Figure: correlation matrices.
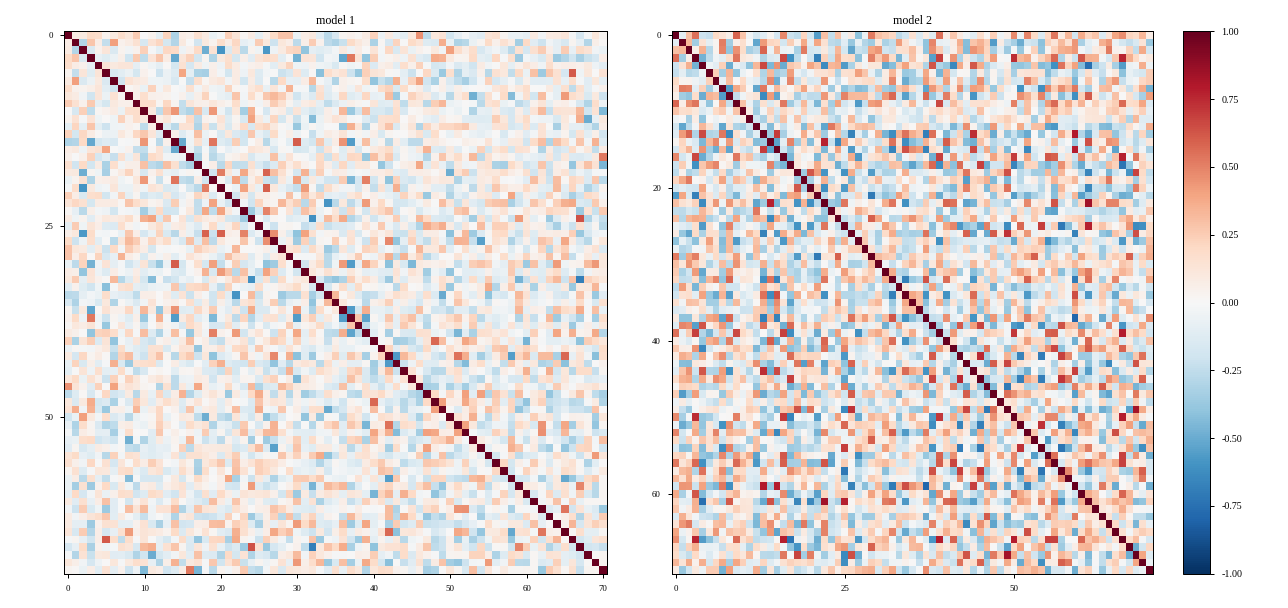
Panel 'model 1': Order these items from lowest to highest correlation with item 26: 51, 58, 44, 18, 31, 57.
44, 58, 51, 57, 31, 18
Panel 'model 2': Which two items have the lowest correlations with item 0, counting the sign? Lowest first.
21, 27
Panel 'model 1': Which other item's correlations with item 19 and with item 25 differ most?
64
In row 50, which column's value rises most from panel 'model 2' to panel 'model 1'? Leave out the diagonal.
38
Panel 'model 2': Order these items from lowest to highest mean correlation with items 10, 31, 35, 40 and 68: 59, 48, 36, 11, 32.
59, 36, 48, 11, 32
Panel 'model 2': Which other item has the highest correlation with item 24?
29
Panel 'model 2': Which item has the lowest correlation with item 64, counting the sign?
43
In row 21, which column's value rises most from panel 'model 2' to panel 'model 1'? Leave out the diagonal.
29
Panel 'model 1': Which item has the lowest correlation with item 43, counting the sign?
42
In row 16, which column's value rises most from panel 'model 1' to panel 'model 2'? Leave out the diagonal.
39
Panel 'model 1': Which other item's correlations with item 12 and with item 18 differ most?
50
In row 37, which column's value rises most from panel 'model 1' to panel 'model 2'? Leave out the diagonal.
14
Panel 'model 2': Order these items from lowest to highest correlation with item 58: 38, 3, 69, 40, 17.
40, 3, 17, 38, 69
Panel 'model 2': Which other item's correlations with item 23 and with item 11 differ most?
55
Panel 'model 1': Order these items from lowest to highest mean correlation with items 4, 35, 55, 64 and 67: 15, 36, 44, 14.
15, 44, 14, 36
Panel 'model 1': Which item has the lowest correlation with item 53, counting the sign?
8
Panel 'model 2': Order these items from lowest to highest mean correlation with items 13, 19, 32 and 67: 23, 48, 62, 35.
48, 23, 62, 35
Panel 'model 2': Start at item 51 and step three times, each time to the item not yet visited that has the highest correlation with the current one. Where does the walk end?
61
